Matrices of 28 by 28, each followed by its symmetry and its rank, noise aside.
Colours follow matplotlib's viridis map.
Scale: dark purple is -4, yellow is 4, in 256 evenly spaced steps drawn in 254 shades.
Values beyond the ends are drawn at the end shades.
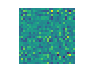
no symmetry, rank four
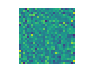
antisymmetric, rank six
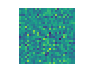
antisymmetric, rank six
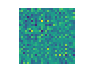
symmetric, rank four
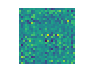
no symmetry, rank six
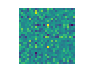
no symmetry, rank six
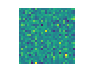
no symmetry, rank five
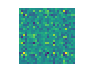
no symmetry, rank four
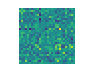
symmetric, rank five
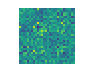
symmetric, rank five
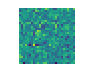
no symmetry, rank four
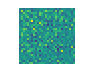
symmetric, rank six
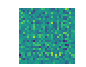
antisymmetric, rank six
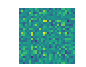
symmetric, rank five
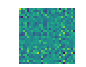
symmetric, rank five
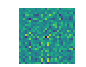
no symmetry, rank five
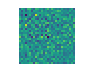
symmetric, rank four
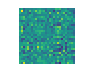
no symmetry, rank six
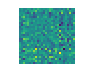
antisymmetric, rank six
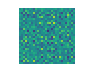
no symmetry, rank five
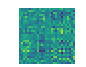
antisymmetric, rank four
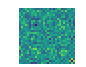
symmetric, rank five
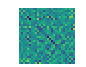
symmetric, rank six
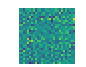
antisymmetric, rank six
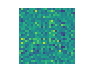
no symmetry, rank five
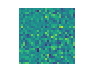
antisymmetric, rank six
